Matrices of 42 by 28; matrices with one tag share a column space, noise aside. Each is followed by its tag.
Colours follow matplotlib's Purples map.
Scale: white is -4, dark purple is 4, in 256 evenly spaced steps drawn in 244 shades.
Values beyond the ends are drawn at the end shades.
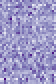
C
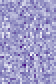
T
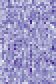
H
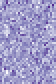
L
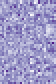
L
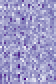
C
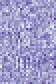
T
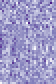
H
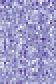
H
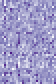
T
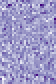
C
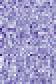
T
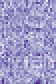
T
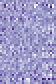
C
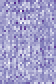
H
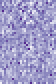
H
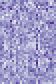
H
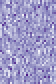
L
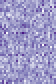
T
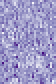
T
